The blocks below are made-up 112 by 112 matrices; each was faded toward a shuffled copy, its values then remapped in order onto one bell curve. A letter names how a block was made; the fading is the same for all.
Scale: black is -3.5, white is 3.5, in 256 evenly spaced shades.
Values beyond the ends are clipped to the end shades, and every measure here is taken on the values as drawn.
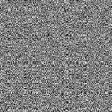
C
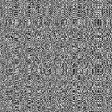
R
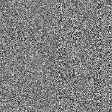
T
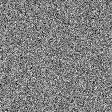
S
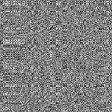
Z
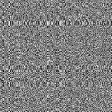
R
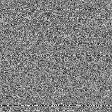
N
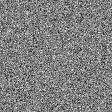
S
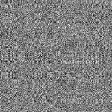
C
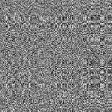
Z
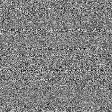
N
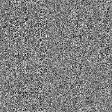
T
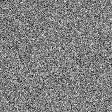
S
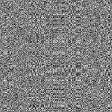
Z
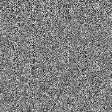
T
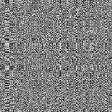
R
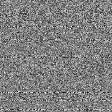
N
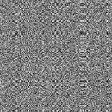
Z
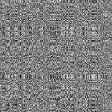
R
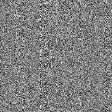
T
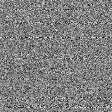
N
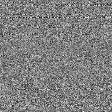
N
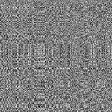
Z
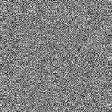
C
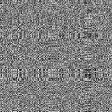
Z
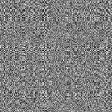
Z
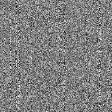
T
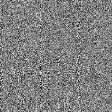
T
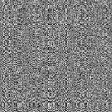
R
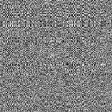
Z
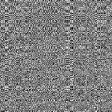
Z
